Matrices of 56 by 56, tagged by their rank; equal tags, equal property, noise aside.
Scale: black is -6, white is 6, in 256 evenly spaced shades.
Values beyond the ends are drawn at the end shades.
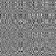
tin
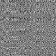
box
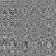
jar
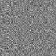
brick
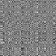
jar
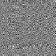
box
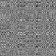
jar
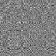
box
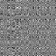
jar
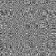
box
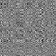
jar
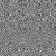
box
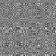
jar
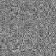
brick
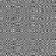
jar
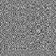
box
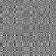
tin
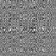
jar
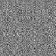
brick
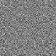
brick
